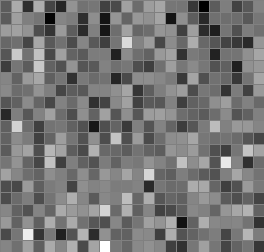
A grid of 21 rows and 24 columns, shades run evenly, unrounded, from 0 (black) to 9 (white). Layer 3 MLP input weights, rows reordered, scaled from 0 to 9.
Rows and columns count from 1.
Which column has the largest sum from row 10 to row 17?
5
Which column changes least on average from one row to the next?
13
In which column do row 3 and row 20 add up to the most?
3
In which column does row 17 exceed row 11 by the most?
12
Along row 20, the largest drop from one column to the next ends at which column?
4
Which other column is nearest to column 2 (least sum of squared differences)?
15
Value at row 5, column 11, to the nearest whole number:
1
